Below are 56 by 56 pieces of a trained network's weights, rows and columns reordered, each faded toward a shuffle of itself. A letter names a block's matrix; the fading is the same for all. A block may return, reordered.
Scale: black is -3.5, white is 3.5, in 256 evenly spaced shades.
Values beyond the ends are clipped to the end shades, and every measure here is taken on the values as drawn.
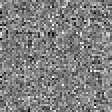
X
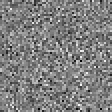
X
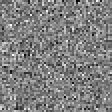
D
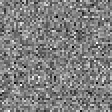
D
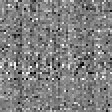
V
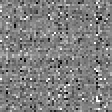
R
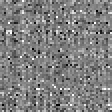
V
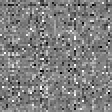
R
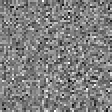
X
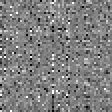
R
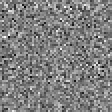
D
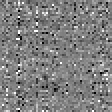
R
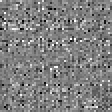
V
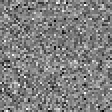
X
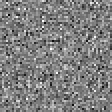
X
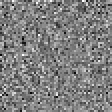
X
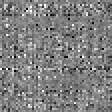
V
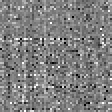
V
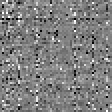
R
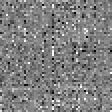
R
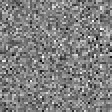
X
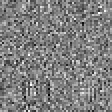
D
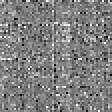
V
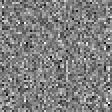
X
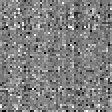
V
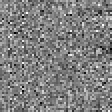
X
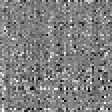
V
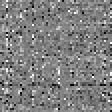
R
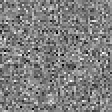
D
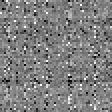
R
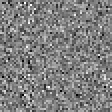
X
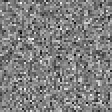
X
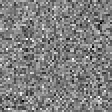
D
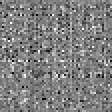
V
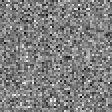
D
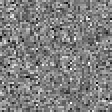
X
